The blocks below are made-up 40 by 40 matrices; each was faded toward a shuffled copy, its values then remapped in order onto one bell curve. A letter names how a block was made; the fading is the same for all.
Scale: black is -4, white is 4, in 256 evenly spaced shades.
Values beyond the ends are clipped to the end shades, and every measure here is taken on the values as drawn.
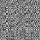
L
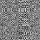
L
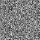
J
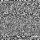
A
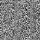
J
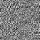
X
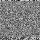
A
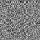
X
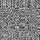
X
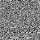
A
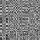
L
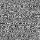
A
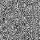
J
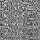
X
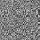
X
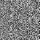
J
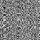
X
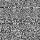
A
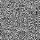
J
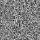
J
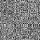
X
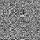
X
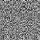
X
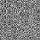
X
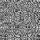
X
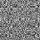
X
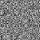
X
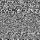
A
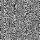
J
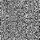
J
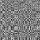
L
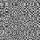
L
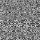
A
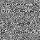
A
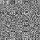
X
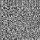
X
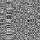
L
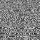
A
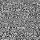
A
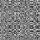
L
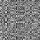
L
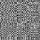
L
